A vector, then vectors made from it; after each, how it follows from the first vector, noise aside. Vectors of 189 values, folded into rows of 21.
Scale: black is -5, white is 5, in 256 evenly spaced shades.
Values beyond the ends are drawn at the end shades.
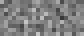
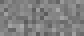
negated, shrunk.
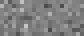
wrapped around, partly zeroed.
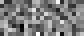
scaled up.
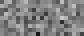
negated.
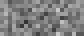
sign-scrambled.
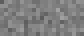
negated, shrunk.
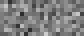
wrapped around, negated.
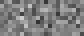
reversed, negated.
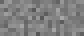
negated, shrunk.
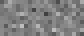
negated, partly zeroed.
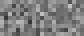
wrapped around, negated.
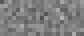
negated, shrunk.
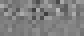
negated, partly zeroed.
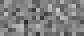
negated.
